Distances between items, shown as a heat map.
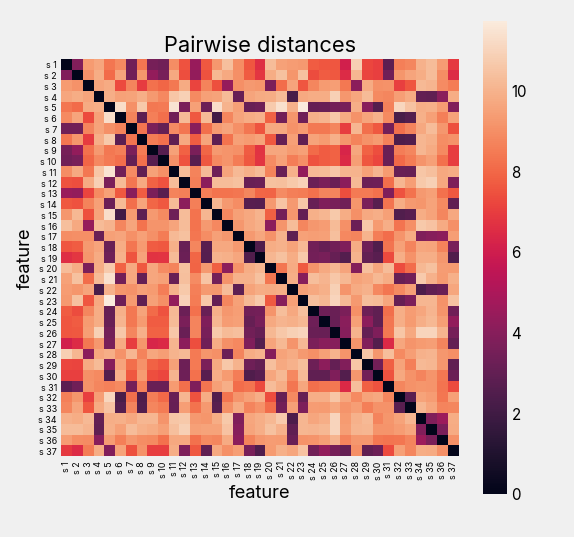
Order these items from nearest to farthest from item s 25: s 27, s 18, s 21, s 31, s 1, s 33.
s 18, s 27, s 1, s 31, s 33, s 21
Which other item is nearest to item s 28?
s 16
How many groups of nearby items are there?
5
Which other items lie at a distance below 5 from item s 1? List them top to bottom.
s 2, s 7, s 9, s 10, s 13, s 31
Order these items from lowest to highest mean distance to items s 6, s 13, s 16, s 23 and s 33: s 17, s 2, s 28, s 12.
s 28, s 2, s 17, s 12
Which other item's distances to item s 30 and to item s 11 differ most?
s 5
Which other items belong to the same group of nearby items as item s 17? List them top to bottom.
s 4, s 22, s 34, s 35, s 36
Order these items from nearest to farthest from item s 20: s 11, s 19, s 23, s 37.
s 23, s 11, s 37, s 19
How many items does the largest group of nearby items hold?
12
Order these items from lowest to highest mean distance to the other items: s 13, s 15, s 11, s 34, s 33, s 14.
s 14, s 13, s 33, s 15, s 11, s 34
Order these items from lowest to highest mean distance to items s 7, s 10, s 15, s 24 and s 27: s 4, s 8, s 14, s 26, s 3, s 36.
s 14, s 26, s 8, s 3, s 36, s 4
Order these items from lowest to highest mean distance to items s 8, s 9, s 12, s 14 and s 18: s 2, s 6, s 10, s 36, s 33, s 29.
s 29, s 10, s 2, s 33, s 6, s 36
